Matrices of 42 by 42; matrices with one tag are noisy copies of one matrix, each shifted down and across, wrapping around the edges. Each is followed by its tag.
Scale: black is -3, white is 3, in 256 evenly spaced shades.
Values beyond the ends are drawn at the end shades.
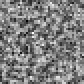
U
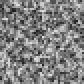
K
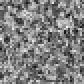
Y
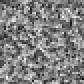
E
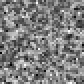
U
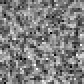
Y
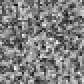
K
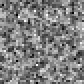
E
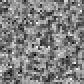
U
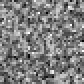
K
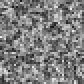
E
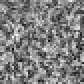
Y
